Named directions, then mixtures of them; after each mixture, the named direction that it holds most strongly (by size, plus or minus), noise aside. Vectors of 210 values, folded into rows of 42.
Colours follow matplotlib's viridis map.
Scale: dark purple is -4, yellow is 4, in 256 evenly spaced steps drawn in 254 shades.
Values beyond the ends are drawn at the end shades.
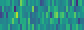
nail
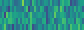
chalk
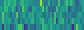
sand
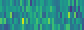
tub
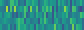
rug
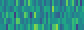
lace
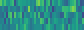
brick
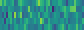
brick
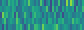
lace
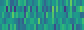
rug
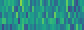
sand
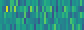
rug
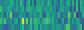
tub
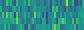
lace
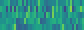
rug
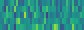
lace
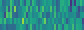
rug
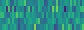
rug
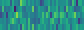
nail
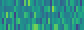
lace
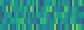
rug
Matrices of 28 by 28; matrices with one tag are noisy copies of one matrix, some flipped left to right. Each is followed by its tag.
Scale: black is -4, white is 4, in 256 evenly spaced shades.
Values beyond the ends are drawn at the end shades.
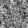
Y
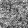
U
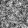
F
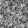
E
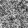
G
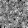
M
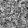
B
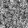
Y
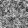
G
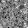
Y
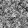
G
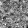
M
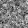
E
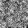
M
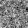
G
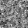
B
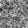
G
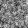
E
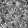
F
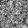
F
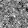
G
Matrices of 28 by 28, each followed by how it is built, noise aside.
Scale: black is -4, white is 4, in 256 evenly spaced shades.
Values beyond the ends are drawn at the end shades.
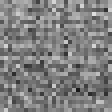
blocks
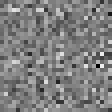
low rank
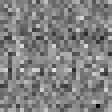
repeating columns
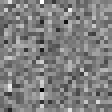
uneven columns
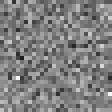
noise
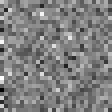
uneven columns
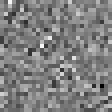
block diagonal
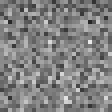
repeating columns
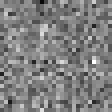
low rank
